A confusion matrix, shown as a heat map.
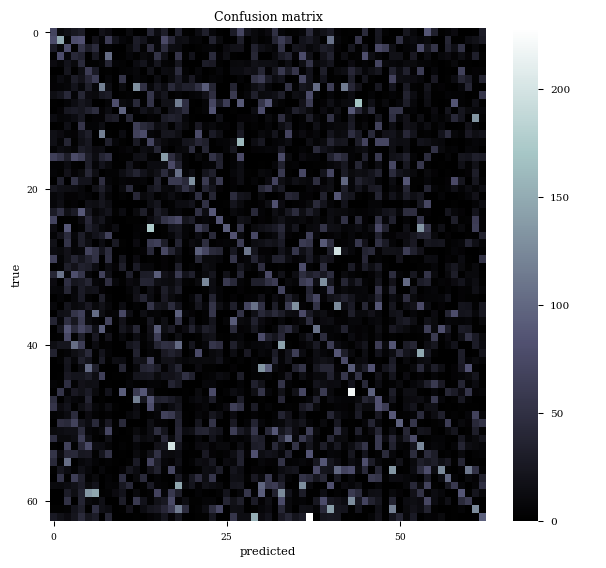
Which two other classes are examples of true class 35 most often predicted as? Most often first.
41, 29
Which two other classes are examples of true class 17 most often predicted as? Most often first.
49, 53
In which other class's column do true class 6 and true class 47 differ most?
12
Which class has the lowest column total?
9
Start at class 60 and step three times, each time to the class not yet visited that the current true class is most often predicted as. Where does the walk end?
36
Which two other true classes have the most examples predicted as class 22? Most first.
32, 7
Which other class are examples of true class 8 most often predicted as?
37
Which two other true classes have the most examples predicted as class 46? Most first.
43, 57
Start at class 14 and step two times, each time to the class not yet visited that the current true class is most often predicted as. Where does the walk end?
39
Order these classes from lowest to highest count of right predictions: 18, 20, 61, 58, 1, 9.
20, 58, 9, 18, 61, 1
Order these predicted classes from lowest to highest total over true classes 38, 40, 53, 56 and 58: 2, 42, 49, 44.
44, 42, 2, 49
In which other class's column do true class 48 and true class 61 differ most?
40
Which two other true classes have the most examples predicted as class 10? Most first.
46, 36
